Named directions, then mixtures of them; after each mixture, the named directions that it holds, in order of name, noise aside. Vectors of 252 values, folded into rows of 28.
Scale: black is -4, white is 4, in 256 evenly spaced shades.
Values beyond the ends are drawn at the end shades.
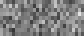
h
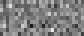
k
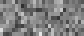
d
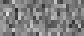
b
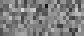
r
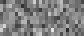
d, k.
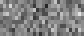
h, r.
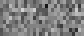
r.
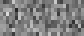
b.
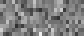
d.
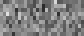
b, h.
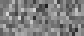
b, r.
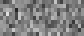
b.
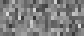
b, r.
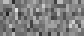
b.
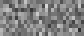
b, r.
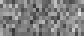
h.
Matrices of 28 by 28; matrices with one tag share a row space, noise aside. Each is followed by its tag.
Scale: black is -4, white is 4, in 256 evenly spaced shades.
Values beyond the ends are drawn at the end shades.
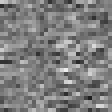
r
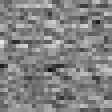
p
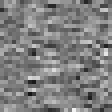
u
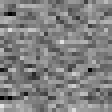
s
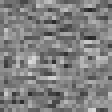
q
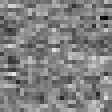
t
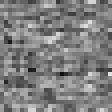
q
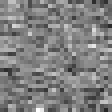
t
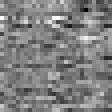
p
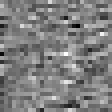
r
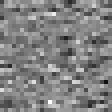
r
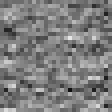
t
